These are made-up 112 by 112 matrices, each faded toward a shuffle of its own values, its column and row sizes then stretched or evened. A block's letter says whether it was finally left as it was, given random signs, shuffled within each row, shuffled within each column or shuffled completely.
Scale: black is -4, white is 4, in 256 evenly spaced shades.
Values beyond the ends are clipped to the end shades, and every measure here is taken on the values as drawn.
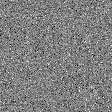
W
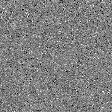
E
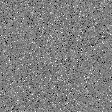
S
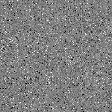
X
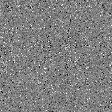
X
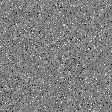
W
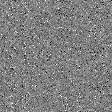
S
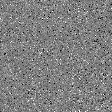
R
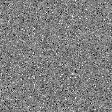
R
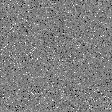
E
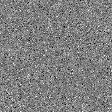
R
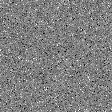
W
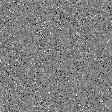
S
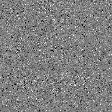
X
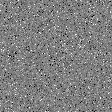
W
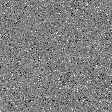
E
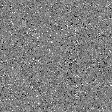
R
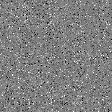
X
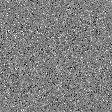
E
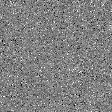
R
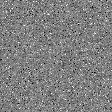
E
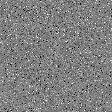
S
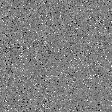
R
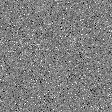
W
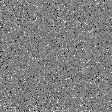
R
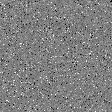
W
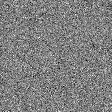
E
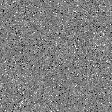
X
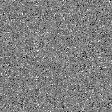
X
